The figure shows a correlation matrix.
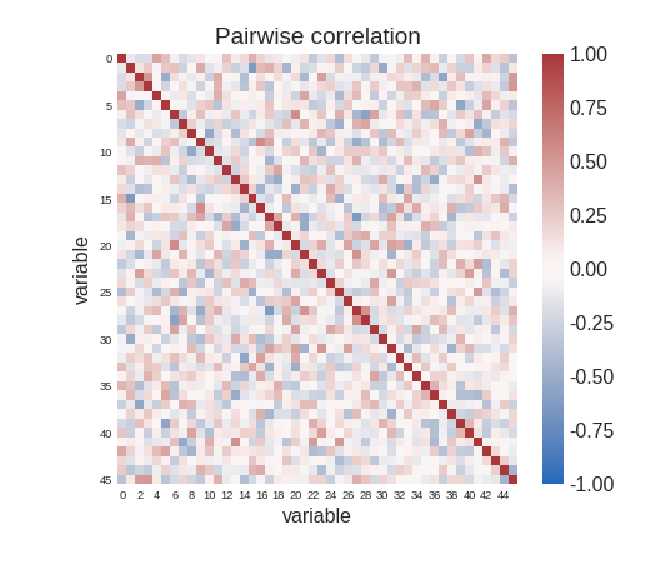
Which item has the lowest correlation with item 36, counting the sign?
13
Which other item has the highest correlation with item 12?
18
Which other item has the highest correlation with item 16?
9
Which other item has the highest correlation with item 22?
41
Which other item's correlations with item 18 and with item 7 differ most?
21
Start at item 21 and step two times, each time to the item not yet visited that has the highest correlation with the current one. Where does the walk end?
28
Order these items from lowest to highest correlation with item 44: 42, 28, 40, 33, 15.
40, 42, 28, 33, 15
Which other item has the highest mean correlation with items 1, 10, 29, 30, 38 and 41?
25
